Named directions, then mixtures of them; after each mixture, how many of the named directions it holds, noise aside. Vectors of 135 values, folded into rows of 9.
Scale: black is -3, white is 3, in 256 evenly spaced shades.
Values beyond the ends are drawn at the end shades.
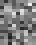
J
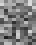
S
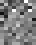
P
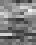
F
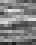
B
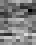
one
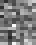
two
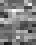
three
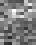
four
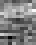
two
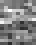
two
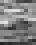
two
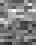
four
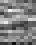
one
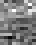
four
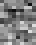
three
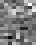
four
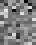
two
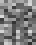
one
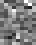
three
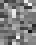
two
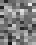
one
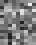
one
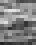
two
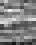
one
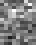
four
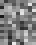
one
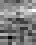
two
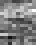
two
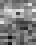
three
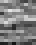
one
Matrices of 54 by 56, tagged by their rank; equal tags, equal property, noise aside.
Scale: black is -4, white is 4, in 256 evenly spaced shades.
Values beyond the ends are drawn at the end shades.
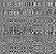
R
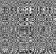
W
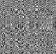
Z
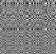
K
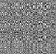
W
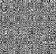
Z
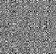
Z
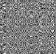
Z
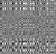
K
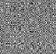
Z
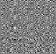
Z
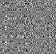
Z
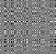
K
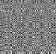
R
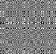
K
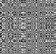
K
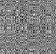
W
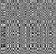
K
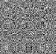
Z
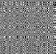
R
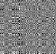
R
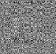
Z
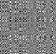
R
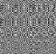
R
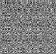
Z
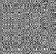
W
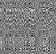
W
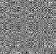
W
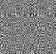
W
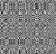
R
